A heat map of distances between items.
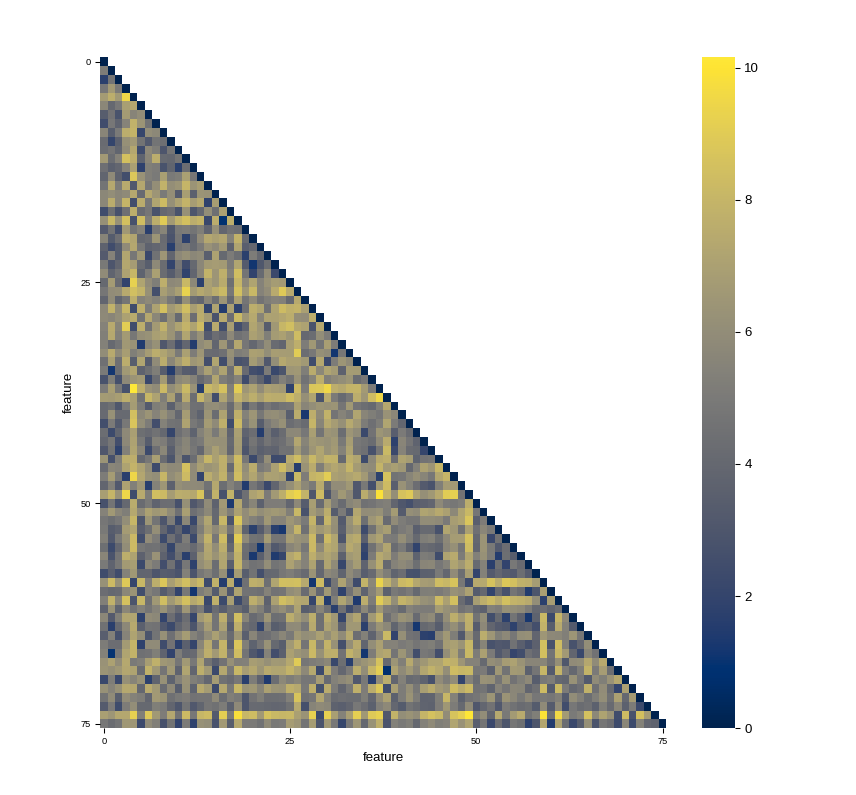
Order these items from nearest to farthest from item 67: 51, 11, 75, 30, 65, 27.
11, 75, 65, 27, 51, 30
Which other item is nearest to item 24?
53
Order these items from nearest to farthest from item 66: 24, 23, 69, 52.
52, 24, 23, 69
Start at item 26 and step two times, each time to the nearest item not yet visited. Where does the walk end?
7
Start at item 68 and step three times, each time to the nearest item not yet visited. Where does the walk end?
62
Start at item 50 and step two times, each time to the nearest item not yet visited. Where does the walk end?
58
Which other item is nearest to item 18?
16
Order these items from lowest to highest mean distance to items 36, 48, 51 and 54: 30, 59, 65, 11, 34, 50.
50, 65, 34, 11, 30, 59
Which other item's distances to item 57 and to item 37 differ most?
63
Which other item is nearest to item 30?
61
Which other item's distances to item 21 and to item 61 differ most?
55
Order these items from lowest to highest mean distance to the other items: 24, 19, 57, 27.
19, 57, 27, 24
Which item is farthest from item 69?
37
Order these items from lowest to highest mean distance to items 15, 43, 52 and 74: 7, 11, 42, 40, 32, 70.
32, 42, 40, 7, 70, 11
